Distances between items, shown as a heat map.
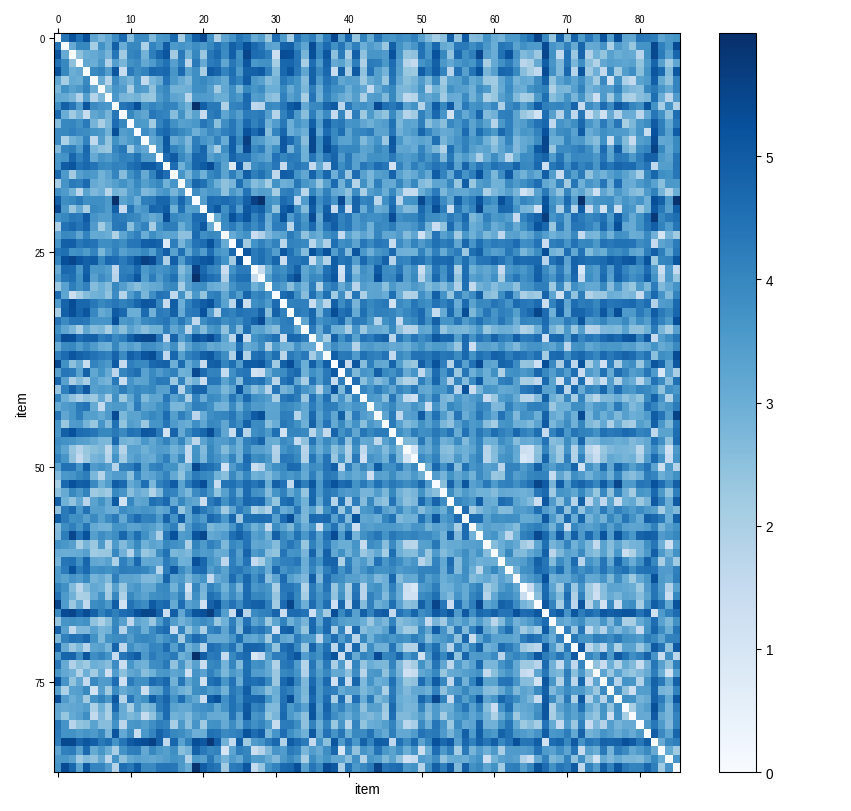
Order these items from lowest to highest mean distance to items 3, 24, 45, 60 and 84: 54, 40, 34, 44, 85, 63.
34, 40, 54, 63, 44, 85
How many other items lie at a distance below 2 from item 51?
3
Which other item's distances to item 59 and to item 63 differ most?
21
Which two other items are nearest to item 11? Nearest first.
81, 29
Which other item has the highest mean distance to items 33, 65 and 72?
52
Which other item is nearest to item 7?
74
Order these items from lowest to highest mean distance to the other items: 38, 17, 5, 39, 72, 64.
64, 5, 17, 39, 38, 72
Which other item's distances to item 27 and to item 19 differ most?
72
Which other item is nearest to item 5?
76
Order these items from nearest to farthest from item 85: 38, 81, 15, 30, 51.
51, 30, 15, 81, 38
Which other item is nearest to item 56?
25
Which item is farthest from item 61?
19
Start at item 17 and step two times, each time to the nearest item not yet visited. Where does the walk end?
57
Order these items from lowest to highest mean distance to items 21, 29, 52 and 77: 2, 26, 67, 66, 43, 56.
43, 66, 2, 56, 26, 67
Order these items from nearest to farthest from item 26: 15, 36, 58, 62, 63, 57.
15, 36, 57, 62, 58, 63
